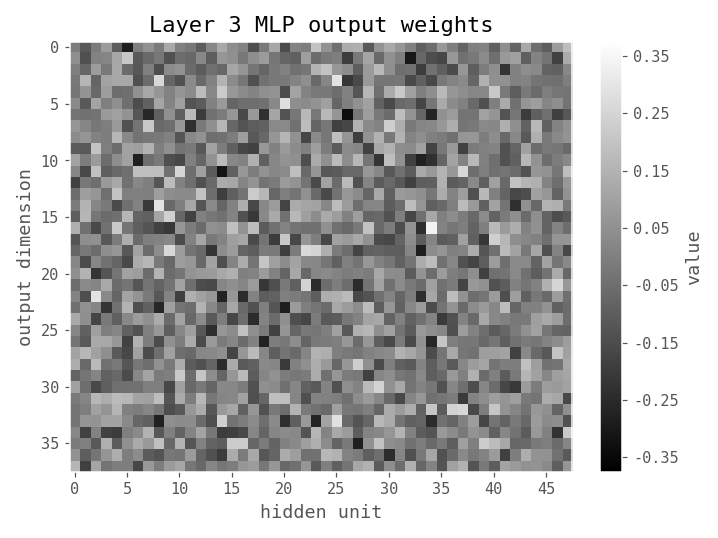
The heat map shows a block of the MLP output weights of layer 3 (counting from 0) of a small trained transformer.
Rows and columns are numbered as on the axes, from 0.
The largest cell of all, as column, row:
34, 16
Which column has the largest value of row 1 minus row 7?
5
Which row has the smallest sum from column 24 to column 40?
1
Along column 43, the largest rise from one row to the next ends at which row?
12
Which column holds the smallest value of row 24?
17
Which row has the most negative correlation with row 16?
9
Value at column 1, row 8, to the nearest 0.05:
0.05
